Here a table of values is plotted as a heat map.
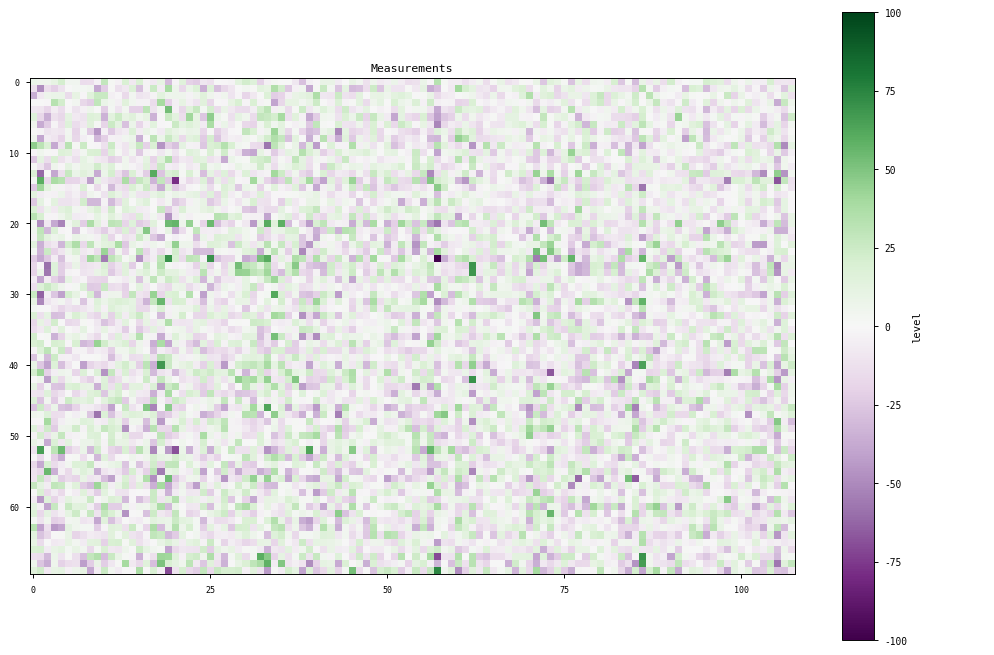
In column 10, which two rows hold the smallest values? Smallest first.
25, 41
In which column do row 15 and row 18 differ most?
86
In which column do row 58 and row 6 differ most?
57
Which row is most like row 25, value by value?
67
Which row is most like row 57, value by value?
37
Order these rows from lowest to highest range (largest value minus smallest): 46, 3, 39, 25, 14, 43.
39, 3, 43, 46, 14, 25
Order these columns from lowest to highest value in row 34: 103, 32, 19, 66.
66, 103, 32, 19
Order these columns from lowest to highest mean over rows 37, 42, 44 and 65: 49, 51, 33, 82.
51, 82, 49, 33
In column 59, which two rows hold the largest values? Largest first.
52, 17
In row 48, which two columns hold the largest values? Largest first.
105, 2
